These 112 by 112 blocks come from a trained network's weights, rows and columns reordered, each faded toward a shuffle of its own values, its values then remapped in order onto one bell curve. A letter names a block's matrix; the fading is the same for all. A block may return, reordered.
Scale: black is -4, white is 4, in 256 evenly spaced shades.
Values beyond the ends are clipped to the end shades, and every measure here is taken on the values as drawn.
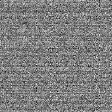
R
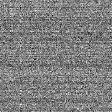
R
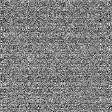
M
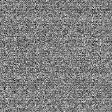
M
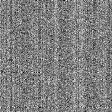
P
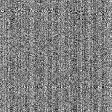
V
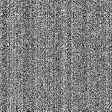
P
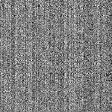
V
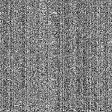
V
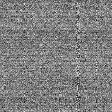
M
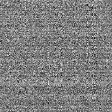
M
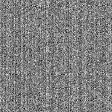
P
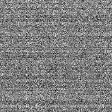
R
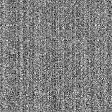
P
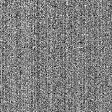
P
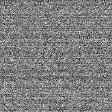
R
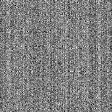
P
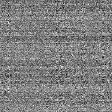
R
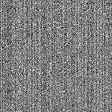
V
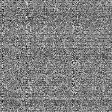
M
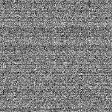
R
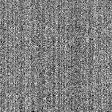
P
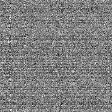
R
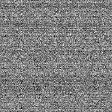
R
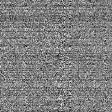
R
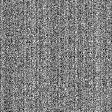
P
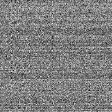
R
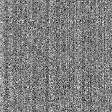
P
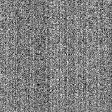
P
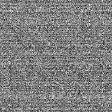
R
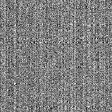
V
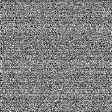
R
